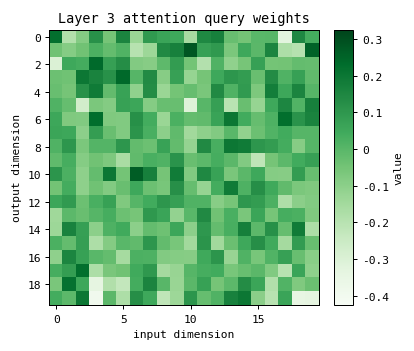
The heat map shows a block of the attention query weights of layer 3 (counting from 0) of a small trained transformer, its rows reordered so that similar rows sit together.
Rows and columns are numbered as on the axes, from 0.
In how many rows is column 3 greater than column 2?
13
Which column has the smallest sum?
10
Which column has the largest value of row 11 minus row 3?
15
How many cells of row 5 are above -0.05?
13
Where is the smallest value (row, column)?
19, 3
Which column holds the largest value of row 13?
11
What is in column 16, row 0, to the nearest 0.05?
0
